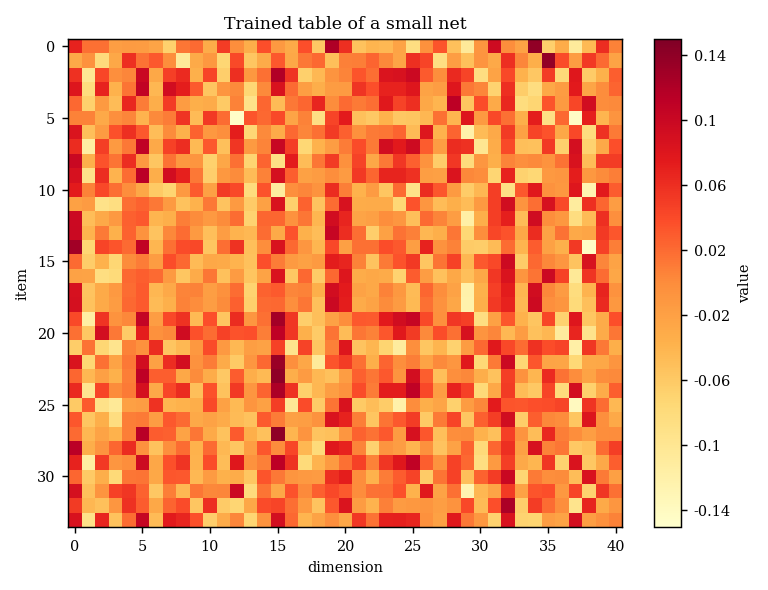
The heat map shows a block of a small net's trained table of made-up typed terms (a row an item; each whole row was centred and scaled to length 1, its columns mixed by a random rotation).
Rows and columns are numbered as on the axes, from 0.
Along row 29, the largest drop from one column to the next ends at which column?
1
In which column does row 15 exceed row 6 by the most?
38
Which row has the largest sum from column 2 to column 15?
20
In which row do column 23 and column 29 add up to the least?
0
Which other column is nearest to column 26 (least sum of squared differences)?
12
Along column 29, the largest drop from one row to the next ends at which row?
6
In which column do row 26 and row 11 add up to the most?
32
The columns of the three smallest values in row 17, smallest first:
29, 37, 13
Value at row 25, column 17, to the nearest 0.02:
0.04
